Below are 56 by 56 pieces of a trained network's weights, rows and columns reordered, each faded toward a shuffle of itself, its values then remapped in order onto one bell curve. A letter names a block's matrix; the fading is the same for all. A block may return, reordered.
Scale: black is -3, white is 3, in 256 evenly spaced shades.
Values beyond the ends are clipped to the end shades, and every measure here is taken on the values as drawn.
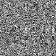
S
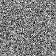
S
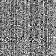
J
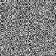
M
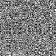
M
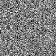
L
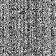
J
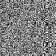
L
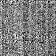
J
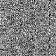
L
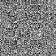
M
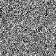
S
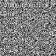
L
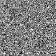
S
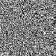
M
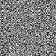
M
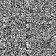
L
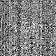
J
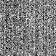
J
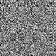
L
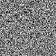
S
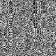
M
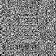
M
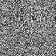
L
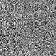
L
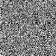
S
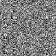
M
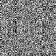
L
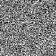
S
